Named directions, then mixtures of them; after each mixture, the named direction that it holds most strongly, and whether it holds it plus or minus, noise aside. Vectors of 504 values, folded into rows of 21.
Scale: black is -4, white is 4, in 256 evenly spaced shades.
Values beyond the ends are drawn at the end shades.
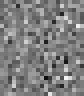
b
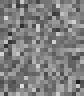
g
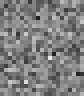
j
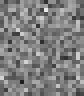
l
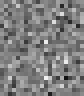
b, minus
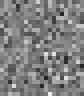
b, plus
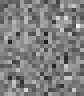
b, plus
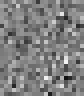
b, minus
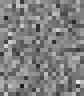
g, minus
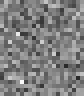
l, minus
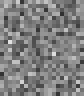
g, minus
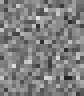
l, plus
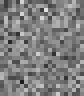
l, plus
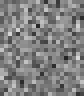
l, plus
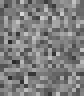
j, plus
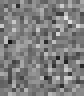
b, plus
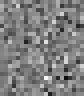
b, minus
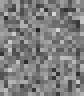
l, minus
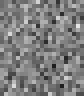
b, plus
